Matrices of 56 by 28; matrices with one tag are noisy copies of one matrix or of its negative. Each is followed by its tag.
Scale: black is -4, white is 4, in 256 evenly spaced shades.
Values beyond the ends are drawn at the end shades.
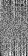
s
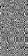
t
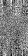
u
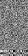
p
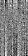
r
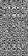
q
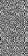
t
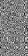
t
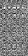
q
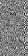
t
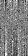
r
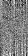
s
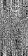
u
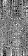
u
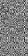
t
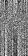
r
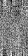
u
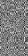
t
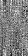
u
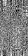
u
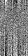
r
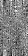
u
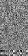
p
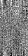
u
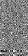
p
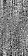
u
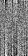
r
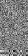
p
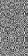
t
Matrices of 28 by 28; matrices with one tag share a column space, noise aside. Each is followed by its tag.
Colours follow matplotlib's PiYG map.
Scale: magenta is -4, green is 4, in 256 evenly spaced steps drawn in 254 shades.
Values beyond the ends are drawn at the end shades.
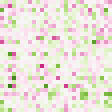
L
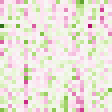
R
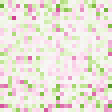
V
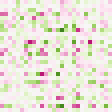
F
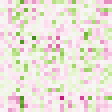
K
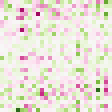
V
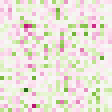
R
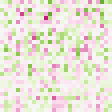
K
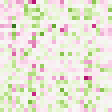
R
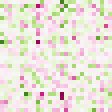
L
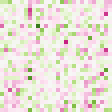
R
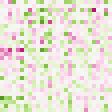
K
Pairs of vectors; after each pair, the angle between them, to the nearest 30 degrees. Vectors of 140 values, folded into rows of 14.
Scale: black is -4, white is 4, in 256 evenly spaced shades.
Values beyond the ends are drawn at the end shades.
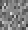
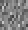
30 degrees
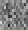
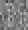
120 degrees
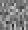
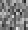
120 degrees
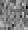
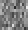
150 degrees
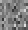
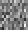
60 degrees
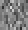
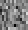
90 degrees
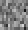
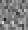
120 degrees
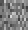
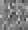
150 degrees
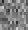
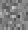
90 degrees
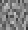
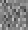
90 degrees
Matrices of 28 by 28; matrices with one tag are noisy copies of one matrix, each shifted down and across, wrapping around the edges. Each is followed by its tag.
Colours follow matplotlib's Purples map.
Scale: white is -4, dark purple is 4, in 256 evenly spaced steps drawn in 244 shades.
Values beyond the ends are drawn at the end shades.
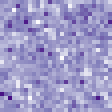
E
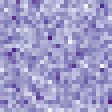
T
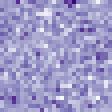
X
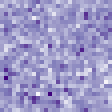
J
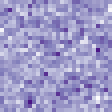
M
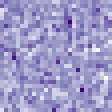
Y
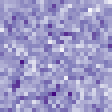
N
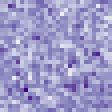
E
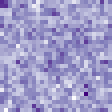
J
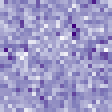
J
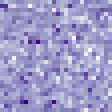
T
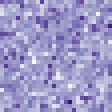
E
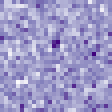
N
